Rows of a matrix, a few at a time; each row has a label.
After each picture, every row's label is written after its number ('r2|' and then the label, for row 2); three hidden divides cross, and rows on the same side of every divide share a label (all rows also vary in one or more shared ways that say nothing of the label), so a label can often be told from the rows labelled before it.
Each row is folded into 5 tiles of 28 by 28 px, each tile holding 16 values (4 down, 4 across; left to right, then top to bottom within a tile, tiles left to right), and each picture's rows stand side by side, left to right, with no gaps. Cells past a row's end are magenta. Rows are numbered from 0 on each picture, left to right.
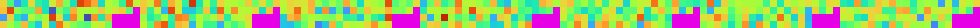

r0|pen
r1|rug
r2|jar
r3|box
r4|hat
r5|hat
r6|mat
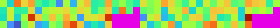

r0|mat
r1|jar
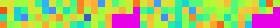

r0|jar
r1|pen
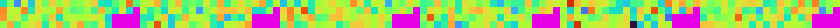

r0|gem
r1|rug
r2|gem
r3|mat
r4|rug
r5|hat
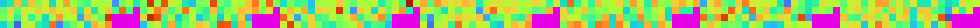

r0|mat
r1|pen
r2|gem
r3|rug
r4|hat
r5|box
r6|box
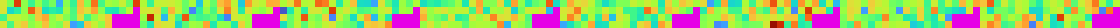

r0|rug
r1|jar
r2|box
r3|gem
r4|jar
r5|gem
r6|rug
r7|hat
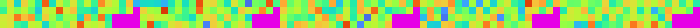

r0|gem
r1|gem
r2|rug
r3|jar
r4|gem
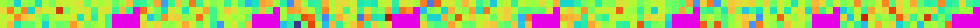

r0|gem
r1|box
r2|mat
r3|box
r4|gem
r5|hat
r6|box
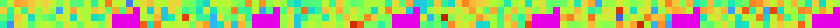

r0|rug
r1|rug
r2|gem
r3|box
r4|gem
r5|pen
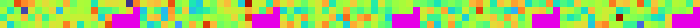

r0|rug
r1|jar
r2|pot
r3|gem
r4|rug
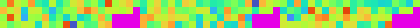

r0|jar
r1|mat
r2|box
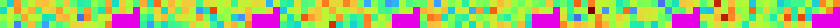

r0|mat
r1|rug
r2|box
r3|pen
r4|box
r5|box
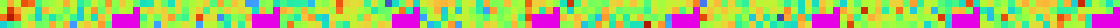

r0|jar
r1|mat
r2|gem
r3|jar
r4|hat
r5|mat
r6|gem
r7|pot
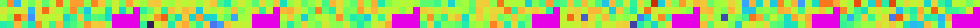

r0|hat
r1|rug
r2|jar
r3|gem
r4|jar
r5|jar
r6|rug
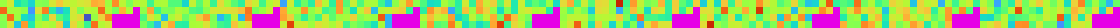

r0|pen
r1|jar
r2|gem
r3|gem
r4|hat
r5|gem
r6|mat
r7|hat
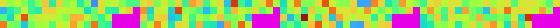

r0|pot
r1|hat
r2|box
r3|jar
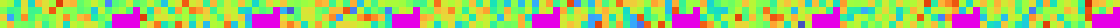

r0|pot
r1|pot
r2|pot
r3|mat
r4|hat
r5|pot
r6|hat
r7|jar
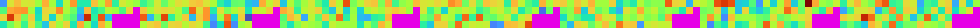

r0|mat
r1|box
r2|jar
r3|rug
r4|rug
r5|jar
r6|box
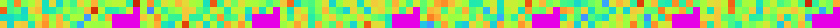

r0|rug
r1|hat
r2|hat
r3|jar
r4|pen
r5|rug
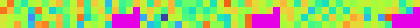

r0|hat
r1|jar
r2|pen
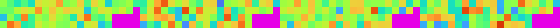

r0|pot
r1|mat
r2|rug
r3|gem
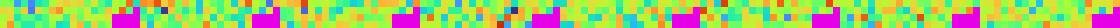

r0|gem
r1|rug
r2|rug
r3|gem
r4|rug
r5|pen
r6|hat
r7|jar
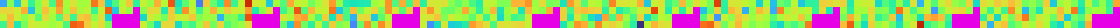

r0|gem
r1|jar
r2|rug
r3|jar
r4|rug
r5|box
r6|gem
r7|rug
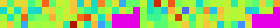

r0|pot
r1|box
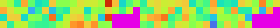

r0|pen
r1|rug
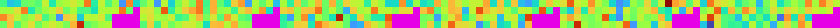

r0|gem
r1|gem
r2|rug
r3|mat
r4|rug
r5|jar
